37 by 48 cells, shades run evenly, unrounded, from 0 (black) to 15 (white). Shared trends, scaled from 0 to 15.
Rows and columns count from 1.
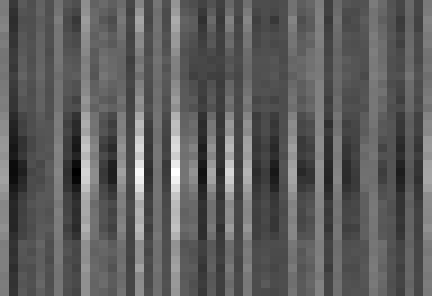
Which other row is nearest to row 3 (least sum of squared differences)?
15
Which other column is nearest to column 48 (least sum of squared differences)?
1
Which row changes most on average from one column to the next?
22
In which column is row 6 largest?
20
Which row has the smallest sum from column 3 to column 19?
21
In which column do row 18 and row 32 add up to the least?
2
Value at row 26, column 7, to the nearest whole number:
7
